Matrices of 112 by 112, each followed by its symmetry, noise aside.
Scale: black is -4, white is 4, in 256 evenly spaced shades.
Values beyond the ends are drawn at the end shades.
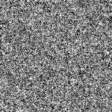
antisymmetric.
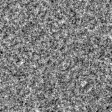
symmetric.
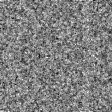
mirrored top to bottom.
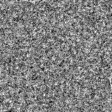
symmetric across the other diagonal.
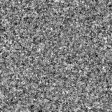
no symmetry.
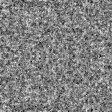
mirrored top to bottom.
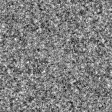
same after a half turn.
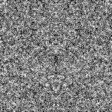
mirrored left to right.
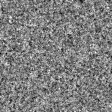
no symmetry.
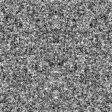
mirrored left to right.
